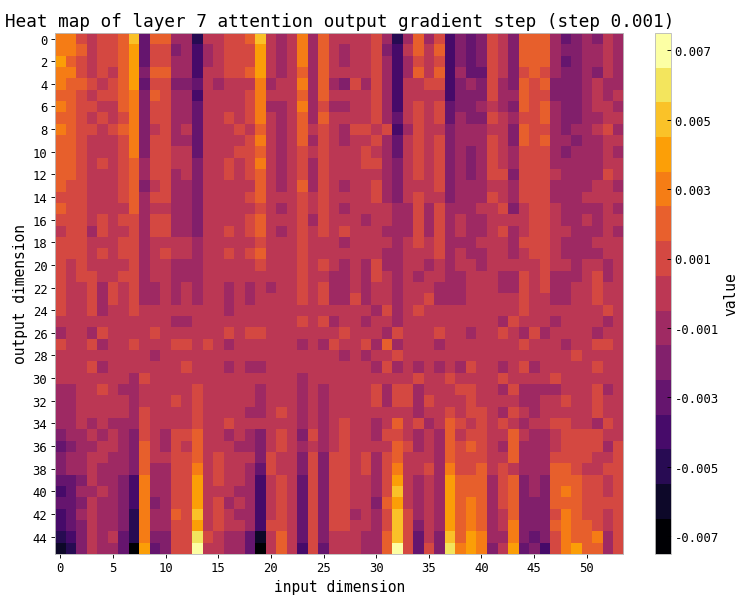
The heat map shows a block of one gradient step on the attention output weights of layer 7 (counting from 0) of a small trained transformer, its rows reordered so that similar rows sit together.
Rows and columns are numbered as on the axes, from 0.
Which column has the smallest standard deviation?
22
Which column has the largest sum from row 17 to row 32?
7
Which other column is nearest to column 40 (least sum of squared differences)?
49
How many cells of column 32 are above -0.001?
18
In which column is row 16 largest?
19
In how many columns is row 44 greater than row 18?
22
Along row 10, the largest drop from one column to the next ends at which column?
8
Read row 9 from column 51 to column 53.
-0.001 0 0
